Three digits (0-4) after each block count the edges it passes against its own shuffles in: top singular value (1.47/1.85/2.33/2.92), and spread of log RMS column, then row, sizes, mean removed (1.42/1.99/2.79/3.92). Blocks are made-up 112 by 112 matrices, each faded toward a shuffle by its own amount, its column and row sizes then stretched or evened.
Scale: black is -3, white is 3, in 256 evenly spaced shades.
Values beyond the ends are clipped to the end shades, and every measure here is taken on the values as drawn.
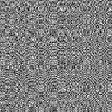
4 0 0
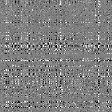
4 3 4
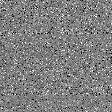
0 1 2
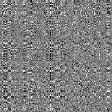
4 3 2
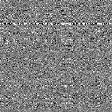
3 1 3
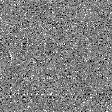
1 1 2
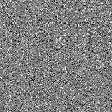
2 0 0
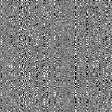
4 4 2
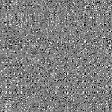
3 1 2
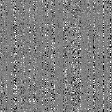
0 4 2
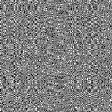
4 2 0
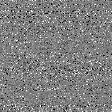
0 0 3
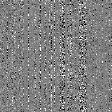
1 4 1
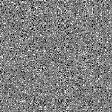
2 2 0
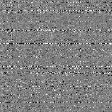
2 1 4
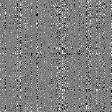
3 4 2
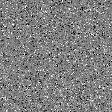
0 0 1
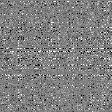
2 2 4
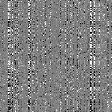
4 4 0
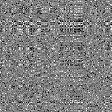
4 1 2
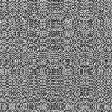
4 0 1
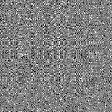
4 2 1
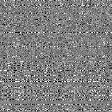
3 1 4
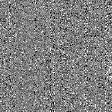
1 3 0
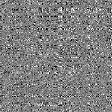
3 2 3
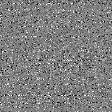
0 1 3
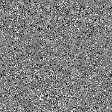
1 1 2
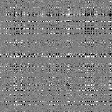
4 3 4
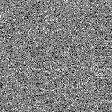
2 0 0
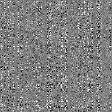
1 4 2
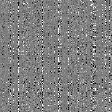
3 4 1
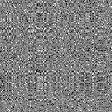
4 1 2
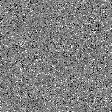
1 1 0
